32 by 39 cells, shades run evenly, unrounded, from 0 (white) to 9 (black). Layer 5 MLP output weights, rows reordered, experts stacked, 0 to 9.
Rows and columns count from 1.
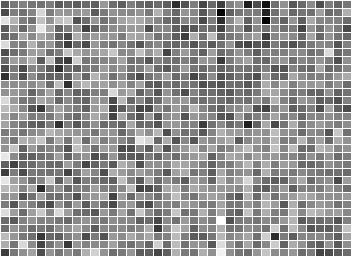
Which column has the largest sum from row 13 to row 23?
13
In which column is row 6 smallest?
1
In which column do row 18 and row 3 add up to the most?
30
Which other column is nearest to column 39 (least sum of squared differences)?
34
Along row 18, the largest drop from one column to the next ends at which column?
16
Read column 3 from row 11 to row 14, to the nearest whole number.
4 4 5 4
